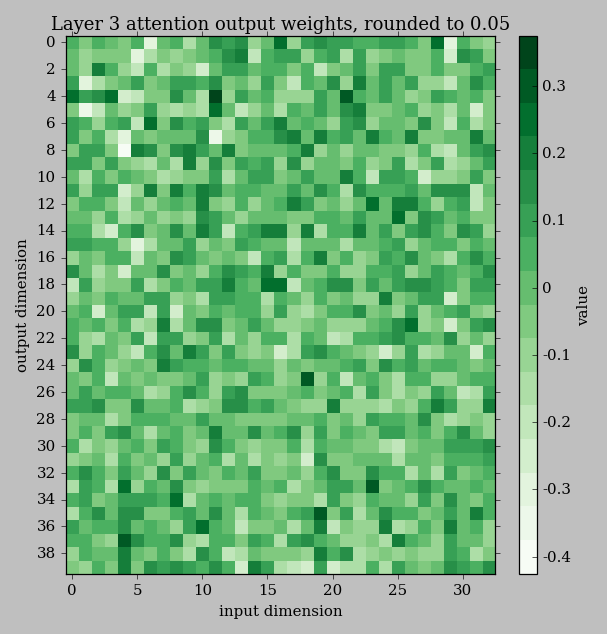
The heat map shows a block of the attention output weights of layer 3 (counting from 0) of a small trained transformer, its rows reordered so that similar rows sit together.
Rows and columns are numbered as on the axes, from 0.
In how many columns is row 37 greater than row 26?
19
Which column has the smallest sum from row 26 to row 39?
22
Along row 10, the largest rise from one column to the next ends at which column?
24
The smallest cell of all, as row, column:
8, 4
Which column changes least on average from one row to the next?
30
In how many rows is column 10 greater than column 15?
17
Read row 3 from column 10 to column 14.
0.05 0.15 -0.05 0 -0.1
